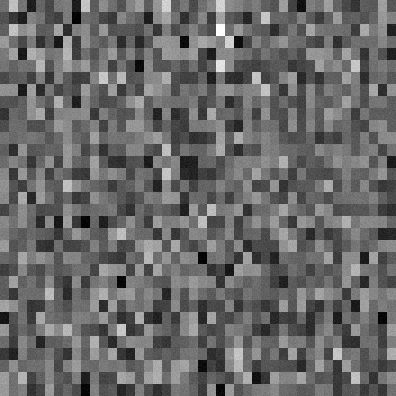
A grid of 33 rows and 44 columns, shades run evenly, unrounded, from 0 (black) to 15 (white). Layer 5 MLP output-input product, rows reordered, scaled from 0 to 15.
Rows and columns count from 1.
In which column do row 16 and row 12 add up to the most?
8
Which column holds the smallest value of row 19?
10
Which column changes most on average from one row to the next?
14
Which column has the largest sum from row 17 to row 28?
22
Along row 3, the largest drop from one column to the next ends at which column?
26
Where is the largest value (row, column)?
3, 25
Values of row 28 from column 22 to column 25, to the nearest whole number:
10 5 4 5
